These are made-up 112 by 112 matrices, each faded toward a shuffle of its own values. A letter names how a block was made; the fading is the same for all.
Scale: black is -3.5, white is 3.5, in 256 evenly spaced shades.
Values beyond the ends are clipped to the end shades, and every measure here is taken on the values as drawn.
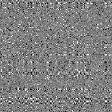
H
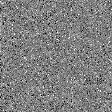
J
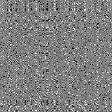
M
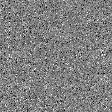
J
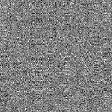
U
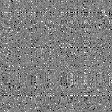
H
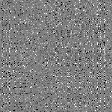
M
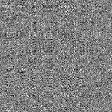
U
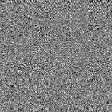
U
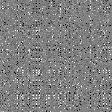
M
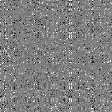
M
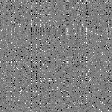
M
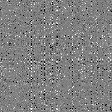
M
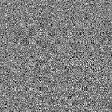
U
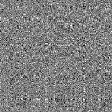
U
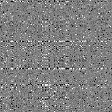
H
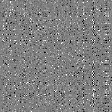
M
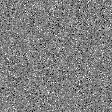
J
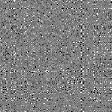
M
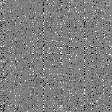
M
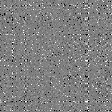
M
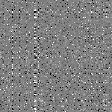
M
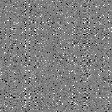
M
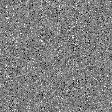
J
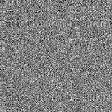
U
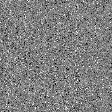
J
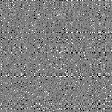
H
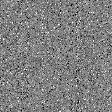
J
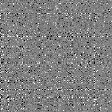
H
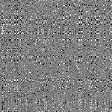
H
